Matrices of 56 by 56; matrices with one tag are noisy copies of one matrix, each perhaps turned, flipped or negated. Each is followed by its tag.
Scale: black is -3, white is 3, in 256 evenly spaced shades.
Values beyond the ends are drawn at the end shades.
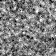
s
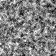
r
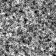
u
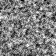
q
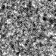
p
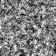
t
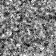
q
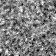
u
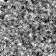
u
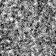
s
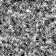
q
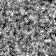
t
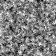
q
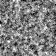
q
